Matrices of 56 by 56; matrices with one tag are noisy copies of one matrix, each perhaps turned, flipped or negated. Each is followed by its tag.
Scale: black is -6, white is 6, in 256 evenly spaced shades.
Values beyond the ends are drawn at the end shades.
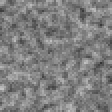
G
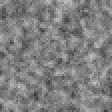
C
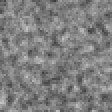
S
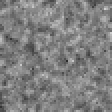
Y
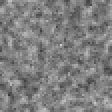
G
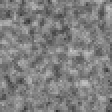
S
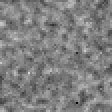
G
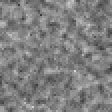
G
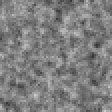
C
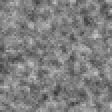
C
